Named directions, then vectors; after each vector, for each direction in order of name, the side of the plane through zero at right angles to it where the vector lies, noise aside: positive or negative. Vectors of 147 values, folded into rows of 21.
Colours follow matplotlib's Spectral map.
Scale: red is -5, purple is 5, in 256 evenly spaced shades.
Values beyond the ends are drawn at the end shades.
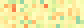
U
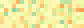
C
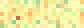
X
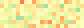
negative, negative, negative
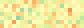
negative, positive, negative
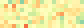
positive, positive, negative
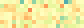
positive, positive, positive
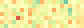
positive, negative, positive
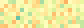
negative, positive, negative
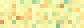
positive, positive, positive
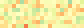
positive, positive, negative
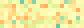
positive, positive, positive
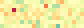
negative, positive, positive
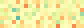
positive, negative, negative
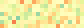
negative, negative, negative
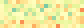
positive, negative, negative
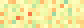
positive, negative, positive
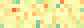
negative, positive, positive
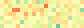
negative, positive, positive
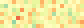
positive, negative, positive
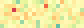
negative, positive, positive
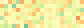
negative, negative, positive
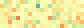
negative, negative, positive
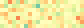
negative, negative, positive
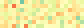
positive, positive, negative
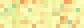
negative, negative, negative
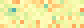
positive, negative, negative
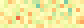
positive, negative, positive
